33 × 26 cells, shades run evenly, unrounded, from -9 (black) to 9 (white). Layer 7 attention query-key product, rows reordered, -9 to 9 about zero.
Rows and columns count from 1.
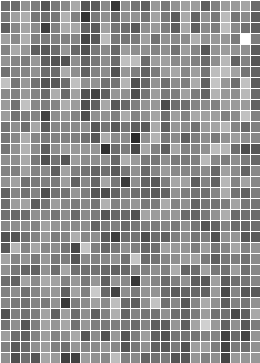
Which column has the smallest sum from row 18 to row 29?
25
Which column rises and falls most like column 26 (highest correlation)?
12
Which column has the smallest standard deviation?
4
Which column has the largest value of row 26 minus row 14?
5
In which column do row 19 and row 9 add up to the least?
10
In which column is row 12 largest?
23
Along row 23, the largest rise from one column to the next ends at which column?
9
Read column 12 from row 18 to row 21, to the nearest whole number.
-2 0 -2 0
